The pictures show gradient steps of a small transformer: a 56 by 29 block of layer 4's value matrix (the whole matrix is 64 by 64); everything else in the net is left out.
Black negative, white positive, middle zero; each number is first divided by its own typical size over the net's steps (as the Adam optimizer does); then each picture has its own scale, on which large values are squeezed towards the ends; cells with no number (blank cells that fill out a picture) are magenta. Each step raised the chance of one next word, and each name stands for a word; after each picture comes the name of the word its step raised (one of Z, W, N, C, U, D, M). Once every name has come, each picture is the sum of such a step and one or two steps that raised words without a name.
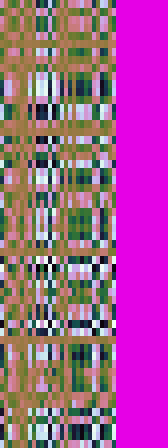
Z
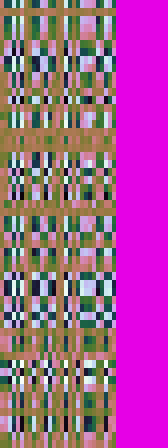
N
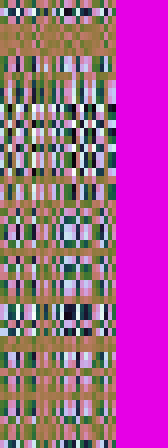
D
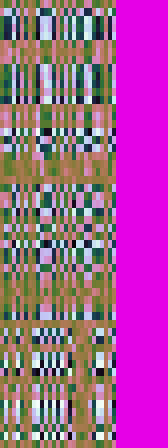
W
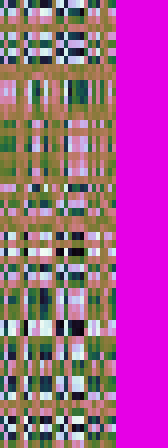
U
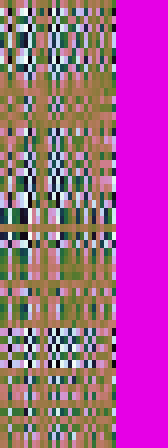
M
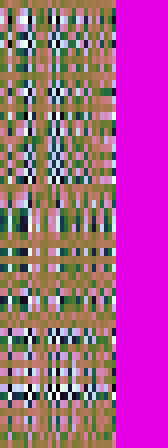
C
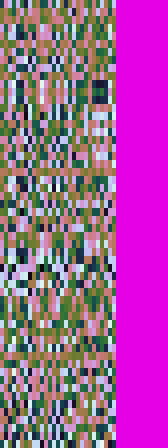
W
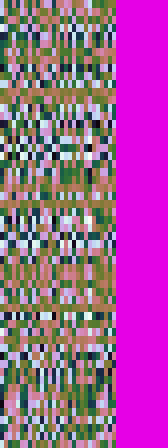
D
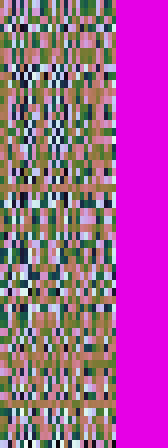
M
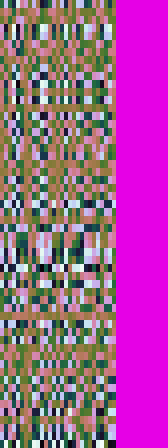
W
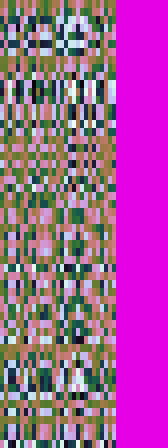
C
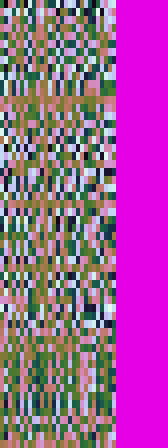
D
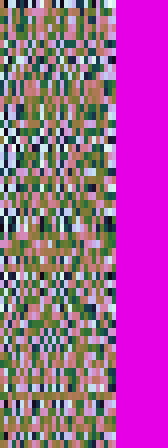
D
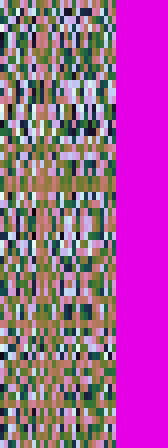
M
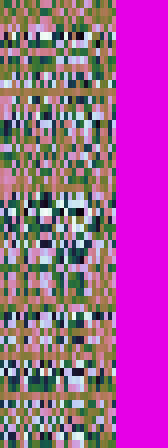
W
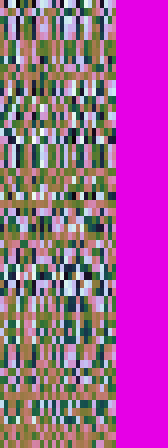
N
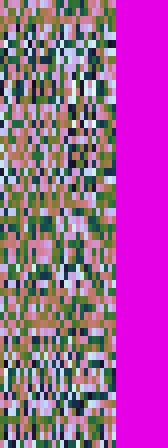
C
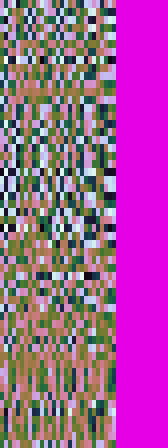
M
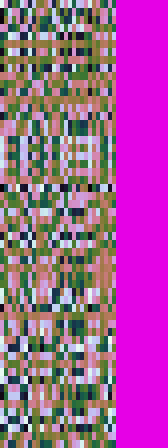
U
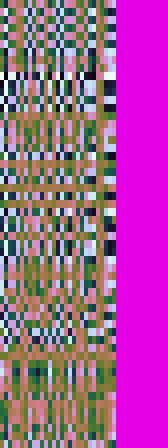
D
